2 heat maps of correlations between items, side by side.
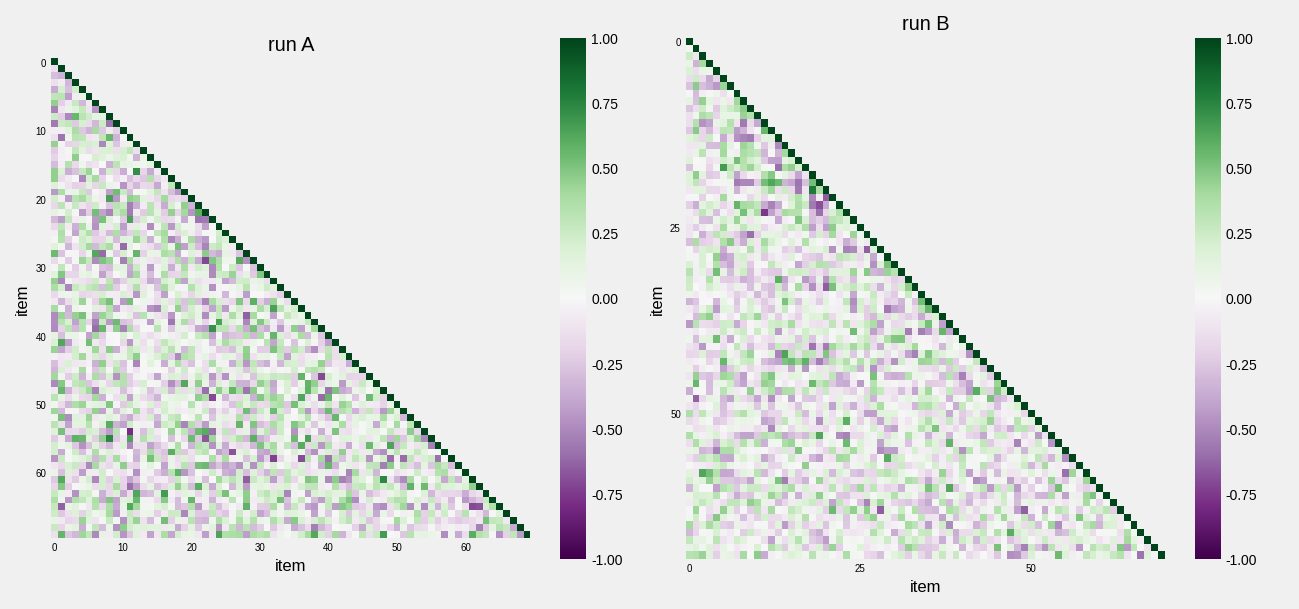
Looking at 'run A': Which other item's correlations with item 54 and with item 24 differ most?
22
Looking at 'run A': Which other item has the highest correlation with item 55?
8
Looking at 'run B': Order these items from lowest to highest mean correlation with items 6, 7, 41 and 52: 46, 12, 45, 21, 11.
12, 46, 45, 11, 21
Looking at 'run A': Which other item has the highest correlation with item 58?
14
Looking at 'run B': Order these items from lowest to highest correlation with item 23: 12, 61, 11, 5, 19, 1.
11, 19, 12, 61, 1, 5
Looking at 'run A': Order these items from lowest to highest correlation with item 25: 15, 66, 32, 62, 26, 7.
32, 66, 7, 62, 26, 15
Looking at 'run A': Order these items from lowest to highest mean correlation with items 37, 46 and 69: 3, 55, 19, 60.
60, 19, 3, 55
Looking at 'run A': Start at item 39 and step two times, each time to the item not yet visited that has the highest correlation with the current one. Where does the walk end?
11
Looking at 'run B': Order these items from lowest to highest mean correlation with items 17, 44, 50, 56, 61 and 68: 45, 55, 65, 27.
27, 55, 45, 65
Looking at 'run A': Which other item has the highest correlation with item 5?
41
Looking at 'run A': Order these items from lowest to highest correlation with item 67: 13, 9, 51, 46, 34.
34, 46, 13, 9, 51
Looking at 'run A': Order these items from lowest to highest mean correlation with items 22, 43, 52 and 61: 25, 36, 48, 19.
36, 48, 25, 19
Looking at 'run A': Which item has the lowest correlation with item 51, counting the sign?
58
